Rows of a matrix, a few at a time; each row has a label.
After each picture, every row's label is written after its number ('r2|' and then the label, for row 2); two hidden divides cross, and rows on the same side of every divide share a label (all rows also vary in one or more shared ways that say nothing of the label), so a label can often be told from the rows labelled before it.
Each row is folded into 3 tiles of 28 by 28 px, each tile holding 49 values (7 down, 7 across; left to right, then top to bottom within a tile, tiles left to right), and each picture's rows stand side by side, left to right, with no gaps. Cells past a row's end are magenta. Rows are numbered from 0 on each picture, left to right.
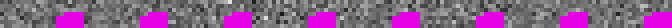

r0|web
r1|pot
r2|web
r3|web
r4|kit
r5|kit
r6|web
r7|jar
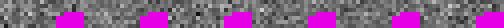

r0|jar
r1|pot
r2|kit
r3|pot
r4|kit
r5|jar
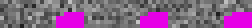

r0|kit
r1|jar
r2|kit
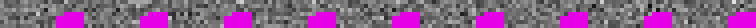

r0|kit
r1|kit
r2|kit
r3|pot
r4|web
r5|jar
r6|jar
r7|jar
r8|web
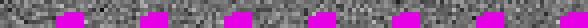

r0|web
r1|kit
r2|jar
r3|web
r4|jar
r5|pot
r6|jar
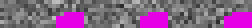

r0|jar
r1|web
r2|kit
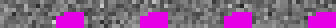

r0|jar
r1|web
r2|web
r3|pot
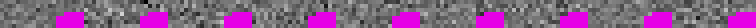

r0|web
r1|kit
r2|jar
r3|pot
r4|kit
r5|jar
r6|pot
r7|jar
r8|web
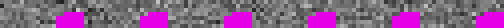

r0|kit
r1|kit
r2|kit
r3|kit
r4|web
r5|jar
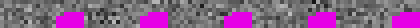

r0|kit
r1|kit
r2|pot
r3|kit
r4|jar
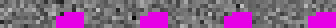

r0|jar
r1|kit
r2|pot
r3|jar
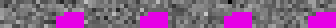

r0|web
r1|kit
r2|kit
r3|pot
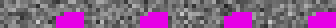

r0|web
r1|jar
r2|pot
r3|kit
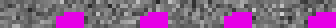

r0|pot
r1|pot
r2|kit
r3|pot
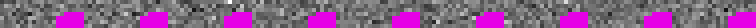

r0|kit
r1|web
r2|web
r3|kit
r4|web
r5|jar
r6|web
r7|web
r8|pot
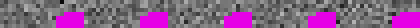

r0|jar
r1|kit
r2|jar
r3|jar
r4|pot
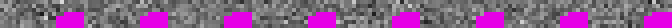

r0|web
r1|kit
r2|pot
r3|kit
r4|pot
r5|kit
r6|kit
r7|kit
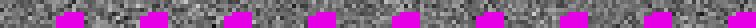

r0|kit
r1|jar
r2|jar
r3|web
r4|pot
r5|web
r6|pot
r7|jar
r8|pot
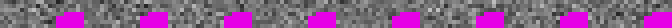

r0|web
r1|web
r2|jar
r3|jar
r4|pot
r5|jar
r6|web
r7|web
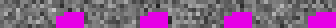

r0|jar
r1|pot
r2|pot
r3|jar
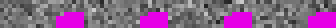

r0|web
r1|jar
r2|kit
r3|kit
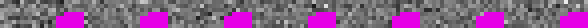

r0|kit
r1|kit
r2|pot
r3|pot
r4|pot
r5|kit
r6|web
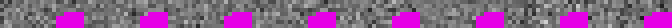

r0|pot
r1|web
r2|kit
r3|web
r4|jar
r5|web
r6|pot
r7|pot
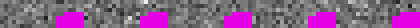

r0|jar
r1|pot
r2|pot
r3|kit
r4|pot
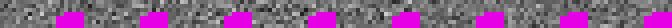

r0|jar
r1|jar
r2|pot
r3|web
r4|jar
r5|kit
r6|jar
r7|jar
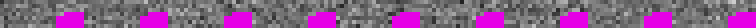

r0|web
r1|pot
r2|jar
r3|kit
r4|web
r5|jar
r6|web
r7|kit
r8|web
